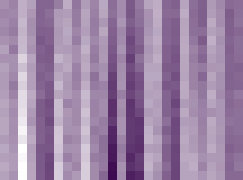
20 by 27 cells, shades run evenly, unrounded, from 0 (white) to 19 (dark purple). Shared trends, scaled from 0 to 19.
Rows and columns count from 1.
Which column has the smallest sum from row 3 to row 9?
3
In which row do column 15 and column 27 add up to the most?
20
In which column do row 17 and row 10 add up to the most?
13
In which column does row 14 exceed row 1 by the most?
16
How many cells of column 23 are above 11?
8
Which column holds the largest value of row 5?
15
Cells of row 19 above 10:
10
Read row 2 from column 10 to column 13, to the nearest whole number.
7 10 7 11
